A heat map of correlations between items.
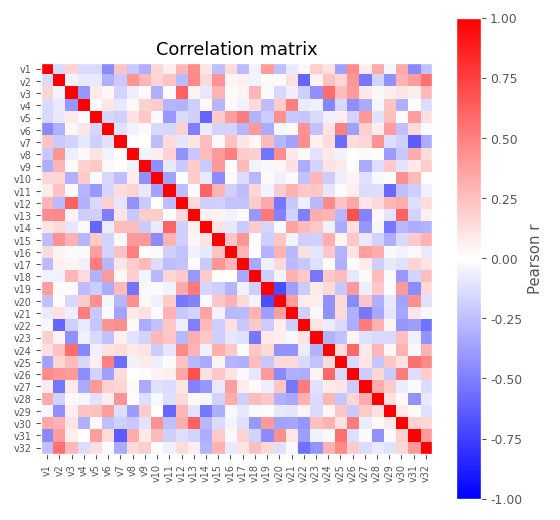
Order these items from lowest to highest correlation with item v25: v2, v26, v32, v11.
v26, v11, v2, v32
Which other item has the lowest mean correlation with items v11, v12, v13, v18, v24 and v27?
v4
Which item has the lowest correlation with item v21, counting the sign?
v27
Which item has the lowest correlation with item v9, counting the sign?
v10
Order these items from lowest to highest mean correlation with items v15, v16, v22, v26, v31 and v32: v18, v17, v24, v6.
v6, v18, v17, v24
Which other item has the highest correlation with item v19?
v13
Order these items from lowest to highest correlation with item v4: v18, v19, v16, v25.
v19, v25, v16, v18
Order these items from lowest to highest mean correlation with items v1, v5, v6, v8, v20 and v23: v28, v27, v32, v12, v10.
v12, v32, v28, v10, v27
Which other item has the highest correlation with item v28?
v7
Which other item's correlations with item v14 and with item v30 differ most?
v11
